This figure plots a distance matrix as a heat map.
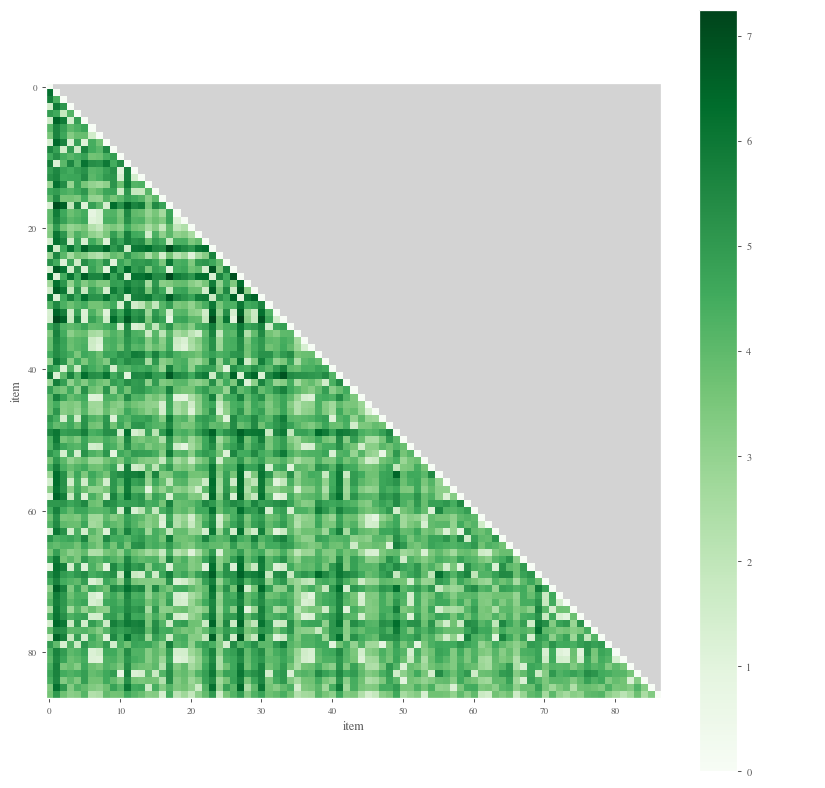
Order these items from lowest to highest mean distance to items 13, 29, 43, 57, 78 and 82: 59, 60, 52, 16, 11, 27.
16, 60, 52, 59, 11, 27
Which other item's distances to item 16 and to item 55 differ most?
62
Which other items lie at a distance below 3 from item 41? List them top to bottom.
1, 11, 23, 27, 30
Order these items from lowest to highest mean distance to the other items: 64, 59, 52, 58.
58, 52, 64, 59
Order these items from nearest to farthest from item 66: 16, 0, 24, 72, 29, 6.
24, 16, 6, 72, 0, 29
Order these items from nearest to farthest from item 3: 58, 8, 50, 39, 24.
8, 58, 24, 39, 50
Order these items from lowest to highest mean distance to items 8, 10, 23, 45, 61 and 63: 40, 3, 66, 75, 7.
66, 3, 7, 40, 75
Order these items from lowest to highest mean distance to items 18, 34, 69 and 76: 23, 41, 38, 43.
43, 38, 41, 23
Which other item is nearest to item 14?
57
